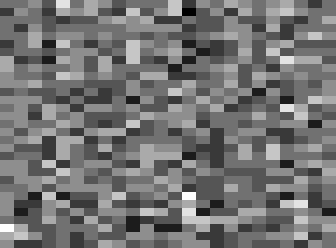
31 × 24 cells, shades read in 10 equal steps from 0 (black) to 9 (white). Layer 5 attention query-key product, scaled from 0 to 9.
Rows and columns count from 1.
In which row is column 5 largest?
1
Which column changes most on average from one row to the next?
21
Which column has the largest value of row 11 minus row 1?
14
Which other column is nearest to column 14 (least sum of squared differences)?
4
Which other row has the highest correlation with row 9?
29
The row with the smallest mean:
31
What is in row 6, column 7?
2
